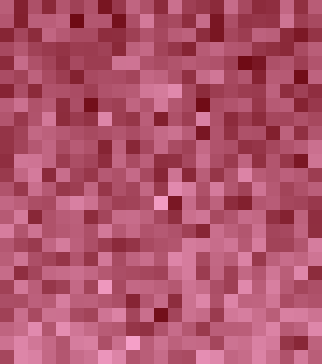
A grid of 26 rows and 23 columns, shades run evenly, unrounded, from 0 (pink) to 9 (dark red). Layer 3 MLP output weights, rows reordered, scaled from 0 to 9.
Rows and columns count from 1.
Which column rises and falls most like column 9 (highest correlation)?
2
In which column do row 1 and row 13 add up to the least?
13
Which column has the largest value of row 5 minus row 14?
19
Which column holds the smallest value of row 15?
12
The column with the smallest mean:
11
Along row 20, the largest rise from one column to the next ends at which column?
23
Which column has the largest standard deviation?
15
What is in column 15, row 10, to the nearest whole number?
8
